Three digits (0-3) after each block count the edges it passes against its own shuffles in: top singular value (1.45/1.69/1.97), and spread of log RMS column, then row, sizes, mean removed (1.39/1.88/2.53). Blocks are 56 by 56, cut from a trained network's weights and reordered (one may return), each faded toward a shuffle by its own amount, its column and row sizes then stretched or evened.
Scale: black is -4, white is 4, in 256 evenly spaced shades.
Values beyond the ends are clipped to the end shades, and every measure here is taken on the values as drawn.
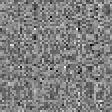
3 2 0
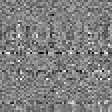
3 0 2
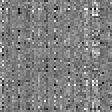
3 3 1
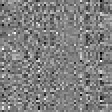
3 3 0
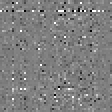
2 2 2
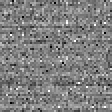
1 0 0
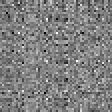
3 2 1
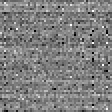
2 1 0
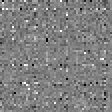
0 2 2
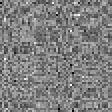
3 1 0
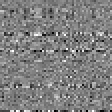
3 0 3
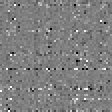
1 1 2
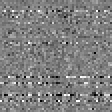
2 0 3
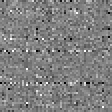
1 1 2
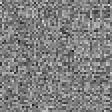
3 0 0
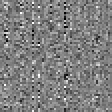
3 3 0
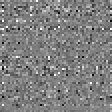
0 2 3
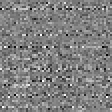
2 0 3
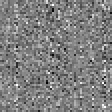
0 3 0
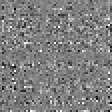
0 2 3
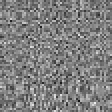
3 1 1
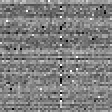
3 0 0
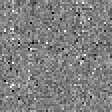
0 1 1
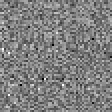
3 0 0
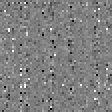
0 2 0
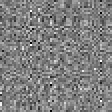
2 2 0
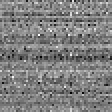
3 1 2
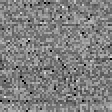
0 0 0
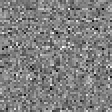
1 0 2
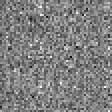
2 1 0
